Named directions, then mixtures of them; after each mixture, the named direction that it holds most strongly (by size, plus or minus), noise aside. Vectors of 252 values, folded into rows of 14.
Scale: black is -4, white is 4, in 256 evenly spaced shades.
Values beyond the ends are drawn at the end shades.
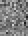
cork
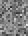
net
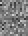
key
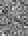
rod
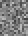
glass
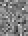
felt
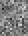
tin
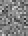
rod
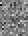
key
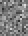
tin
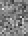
tin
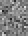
rod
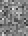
rod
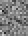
rod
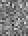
cork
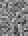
felt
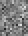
tin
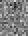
key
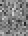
cork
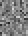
glass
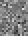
felt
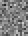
felt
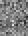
cork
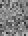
cork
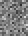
net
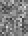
tin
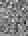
felt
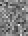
felt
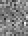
cork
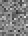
net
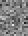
glass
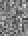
glass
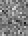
rod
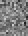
cork
